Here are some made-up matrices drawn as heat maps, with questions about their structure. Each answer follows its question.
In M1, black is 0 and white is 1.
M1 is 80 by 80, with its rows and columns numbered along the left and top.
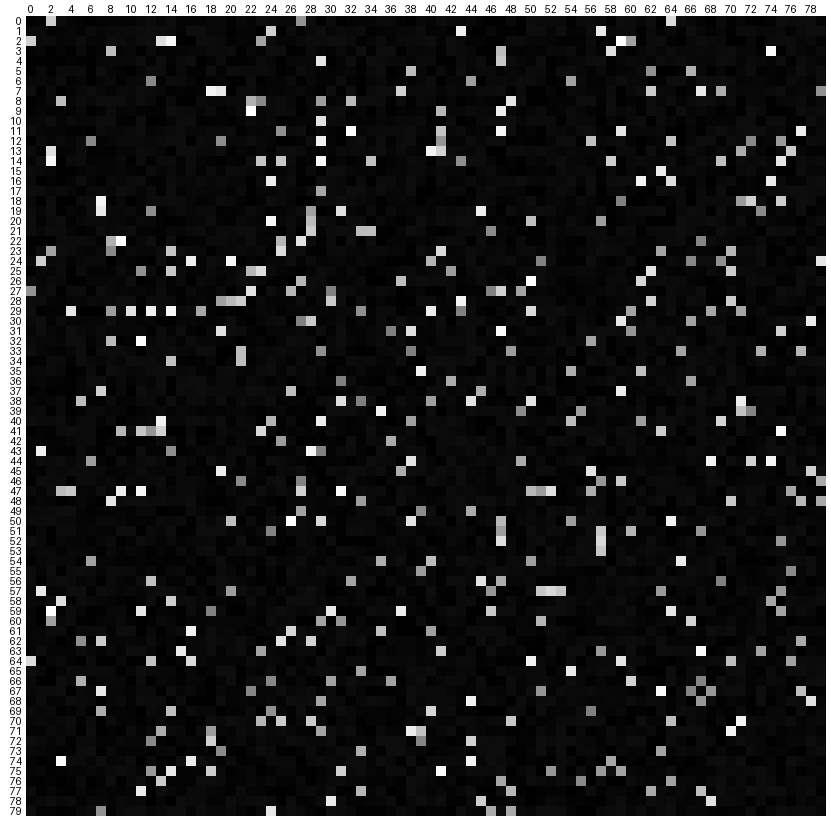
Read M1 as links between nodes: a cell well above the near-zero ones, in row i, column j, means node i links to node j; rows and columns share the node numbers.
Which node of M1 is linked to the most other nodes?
node 29
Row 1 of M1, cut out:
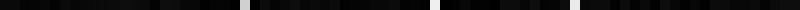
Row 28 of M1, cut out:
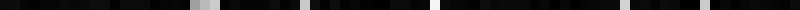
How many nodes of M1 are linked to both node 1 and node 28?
1
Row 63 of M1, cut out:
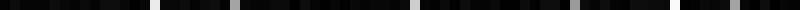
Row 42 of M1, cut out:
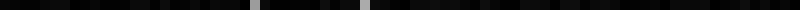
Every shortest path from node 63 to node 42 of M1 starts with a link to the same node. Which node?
node 23
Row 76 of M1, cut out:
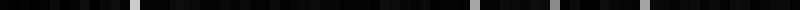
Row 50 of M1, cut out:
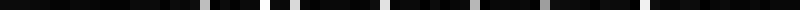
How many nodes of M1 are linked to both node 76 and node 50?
2
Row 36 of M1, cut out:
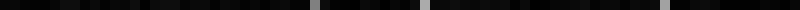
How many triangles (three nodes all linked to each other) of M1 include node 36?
0
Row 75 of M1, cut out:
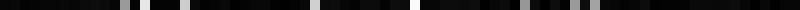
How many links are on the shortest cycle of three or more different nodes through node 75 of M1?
3
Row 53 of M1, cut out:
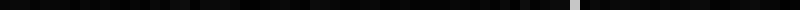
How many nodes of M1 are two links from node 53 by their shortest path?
7
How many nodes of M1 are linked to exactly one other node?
4
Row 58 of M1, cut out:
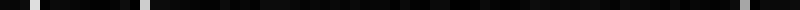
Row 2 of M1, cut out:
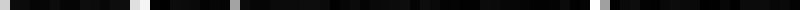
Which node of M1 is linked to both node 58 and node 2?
node 14
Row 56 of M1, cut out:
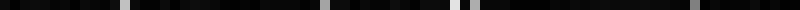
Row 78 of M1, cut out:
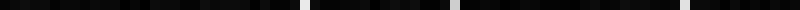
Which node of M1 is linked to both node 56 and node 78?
node 45
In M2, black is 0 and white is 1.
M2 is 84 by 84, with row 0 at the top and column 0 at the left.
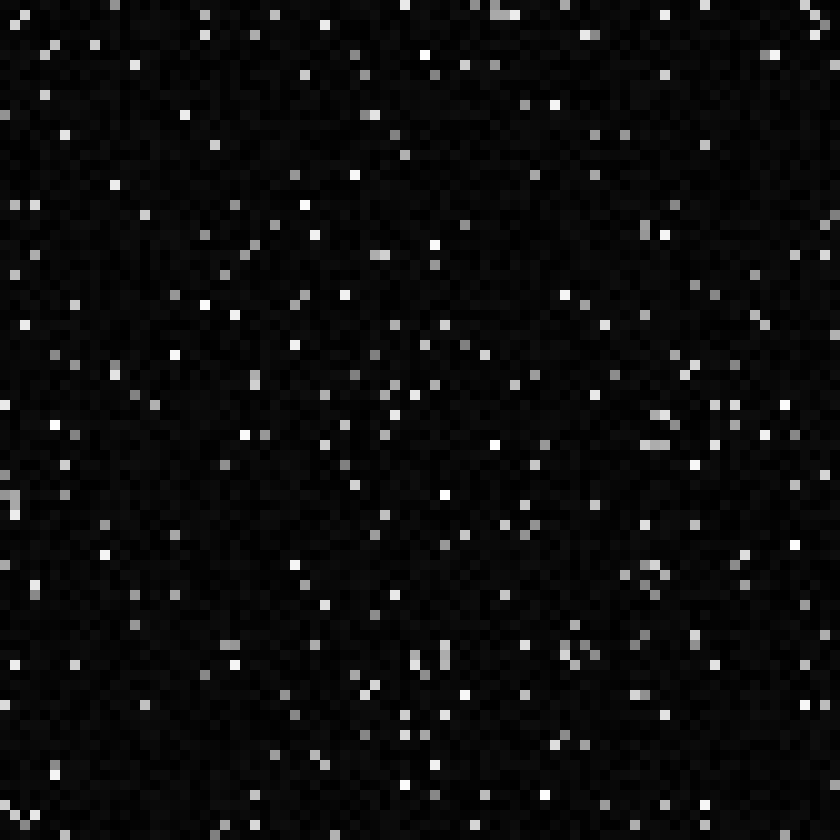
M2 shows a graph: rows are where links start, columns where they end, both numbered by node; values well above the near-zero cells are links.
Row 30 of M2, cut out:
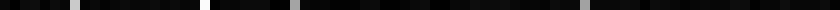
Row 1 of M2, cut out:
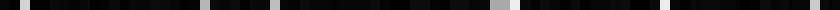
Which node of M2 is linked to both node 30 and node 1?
node 20
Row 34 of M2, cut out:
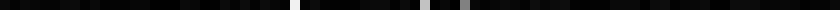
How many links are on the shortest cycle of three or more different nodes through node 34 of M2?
5
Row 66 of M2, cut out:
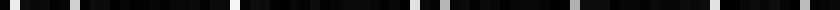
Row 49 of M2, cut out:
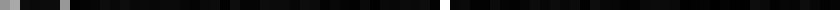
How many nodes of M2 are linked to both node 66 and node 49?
2
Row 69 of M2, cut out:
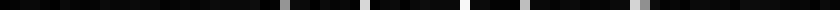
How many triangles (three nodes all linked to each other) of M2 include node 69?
2
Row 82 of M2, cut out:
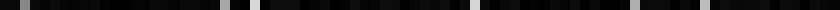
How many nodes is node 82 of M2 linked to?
6
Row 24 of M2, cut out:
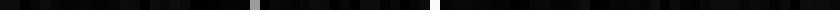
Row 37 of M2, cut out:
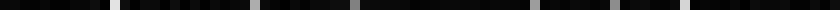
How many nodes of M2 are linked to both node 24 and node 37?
1
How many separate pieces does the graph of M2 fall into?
7
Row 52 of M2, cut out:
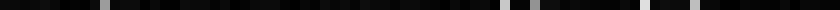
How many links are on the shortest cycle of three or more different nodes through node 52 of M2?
3
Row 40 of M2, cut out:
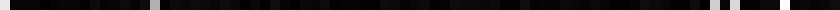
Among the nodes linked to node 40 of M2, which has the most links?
node 0
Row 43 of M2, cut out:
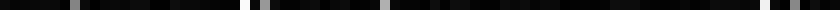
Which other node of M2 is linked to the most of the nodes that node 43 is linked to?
node 25
